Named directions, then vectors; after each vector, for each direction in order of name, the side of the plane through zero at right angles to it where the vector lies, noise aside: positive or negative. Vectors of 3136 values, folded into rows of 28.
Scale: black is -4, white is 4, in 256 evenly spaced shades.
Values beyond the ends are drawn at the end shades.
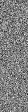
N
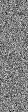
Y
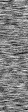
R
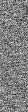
negative, negative, negative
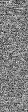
positive, negative, positive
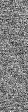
positive, positive, negative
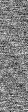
negative, negative, positive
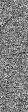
negative, positive, positive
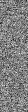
positive, negative, positive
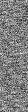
negative, negative, negative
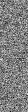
negative, positive, positive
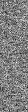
positive, positive, positive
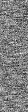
negative, negative, negative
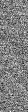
positive, positive, negative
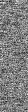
negative, positive, negative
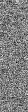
negative, positive, negative
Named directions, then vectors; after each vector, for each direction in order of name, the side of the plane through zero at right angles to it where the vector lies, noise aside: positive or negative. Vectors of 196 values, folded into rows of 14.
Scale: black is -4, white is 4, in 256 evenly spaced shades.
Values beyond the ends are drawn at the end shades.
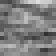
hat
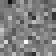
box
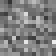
positive, positive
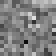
negative, positive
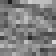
positive, positive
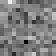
negative, negative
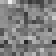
negative, negative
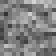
negative, positive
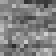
positive, negative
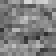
negative, positive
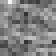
negative, negative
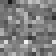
positive, positive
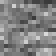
positive, negative
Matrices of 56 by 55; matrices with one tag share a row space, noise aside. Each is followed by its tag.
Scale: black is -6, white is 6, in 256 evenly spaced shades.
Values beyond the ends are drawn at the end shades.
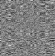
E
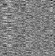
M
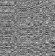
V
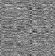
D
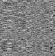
M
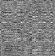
D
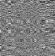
E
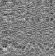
M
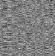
M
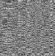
M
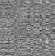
V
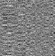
M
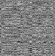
D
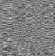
M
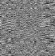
E
